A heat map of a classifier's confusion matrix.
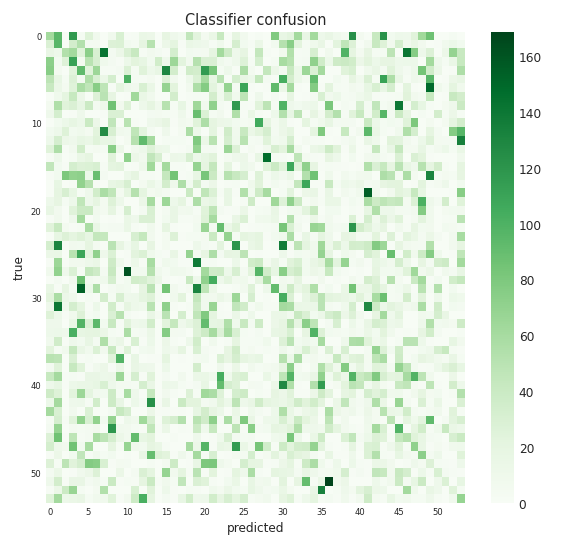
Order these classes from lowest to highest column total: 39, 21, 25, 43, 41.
25, 39, 41, 43, 21
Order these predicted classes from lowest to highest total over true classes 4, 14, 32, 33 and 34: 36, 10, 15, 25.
36, 25, 10, 15
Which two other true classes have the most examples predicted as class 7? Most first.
2, 11
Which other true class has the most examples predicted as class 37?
9
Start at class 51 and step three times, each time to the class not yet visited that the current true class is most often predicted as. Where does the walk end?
13
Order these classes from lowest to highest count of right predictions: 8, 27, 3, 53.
53, 8, 27, 3
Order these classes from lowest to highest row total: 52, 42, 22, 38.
52, 38, 22, 42
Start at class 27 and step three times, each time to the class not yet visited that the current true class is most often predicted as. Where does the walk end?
24
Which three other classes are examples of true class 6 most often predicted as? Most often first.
49, 25, 29
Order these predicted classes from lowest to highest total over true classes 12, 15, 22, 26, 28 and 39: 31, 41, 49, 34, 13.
49, 34, 41, 13, 31
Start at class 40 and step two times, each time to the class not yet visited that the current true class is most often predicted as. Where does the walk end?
43
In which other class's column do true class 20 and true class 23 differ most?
48
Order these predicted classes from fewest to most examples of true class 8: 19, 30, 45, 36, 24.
19, 36, 30, 24, 45
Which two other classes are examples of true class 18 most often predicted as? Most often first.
41, 53
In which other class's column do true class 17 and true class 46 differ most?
33
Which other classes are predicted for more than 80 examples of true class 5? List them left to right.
10, 30, 34, 43, 49
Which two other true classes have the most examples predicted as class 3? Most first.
0, 34
